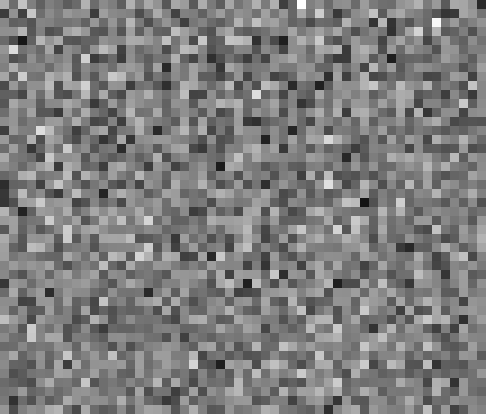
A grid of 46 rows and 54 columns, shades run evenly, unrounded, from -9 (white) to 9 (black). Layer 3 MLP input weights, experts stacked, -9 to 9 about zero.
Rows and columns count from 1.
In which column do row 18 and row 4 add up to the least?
47
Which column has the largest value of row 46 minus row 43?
37
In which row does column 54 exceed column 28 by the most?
1
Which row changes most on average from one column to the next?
13
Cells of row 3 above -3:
48
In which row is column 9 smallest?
22
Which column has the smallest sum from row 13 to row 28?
8
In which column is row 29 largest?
24
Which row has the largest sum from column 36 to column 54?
17
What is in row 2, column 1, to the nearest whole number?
5
